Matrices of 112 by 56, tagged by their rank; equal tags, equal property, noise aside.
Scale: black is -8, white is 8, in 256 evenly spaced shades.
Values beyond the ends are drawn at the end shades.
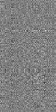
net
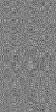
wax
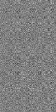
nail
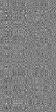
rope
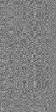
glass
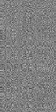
net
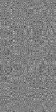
net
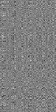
glass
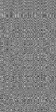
wax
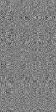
net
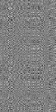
wax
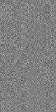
glass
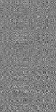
wax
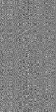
net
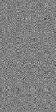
net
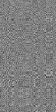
rope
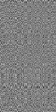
wax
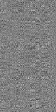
net
